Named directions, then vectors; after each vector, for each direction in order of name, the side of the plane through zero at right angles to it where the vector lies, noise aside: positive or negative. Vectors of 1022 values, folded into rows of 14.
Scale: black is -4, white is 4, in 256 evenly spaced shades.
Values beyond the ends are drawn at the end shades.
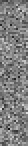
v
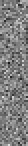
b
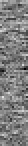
positive, negative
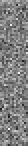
negative, negative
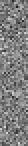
negative, positive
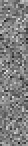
positive, negative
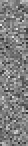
positive, negative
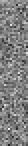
negative, negative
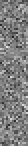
negative, positive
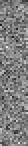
negative, positive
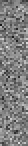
negative, positive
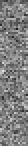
negative, positive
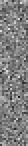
positive, negative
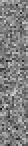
negative, negative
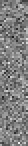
negative, positive
